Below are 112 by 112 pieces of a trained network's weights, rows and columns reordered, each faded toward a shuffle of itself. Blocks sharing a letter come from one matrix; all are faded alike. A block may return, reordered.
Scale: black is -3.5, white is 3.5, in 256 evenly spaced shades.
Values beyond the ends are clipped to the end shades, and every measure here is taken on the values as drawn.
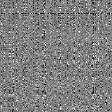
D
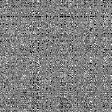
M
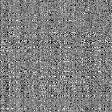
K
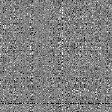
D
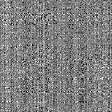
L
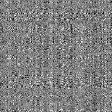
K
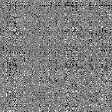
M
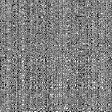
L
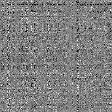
M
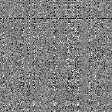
D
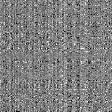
L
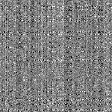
L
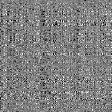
K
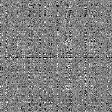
M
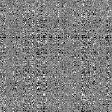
M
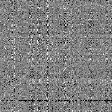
D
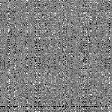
D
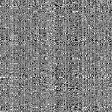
L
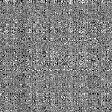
K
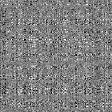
K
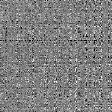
M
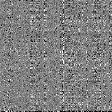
D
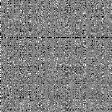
D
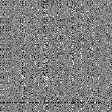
D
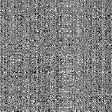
L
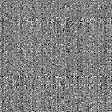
K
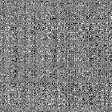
K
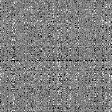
M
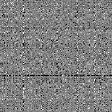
D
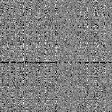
D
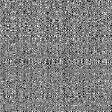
K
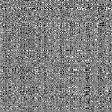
K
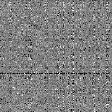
D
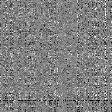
D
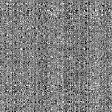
L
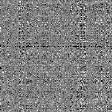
M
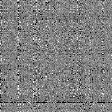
D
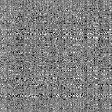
K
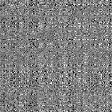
K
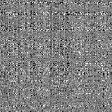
K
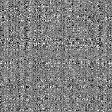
K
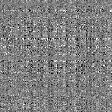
K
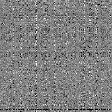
D
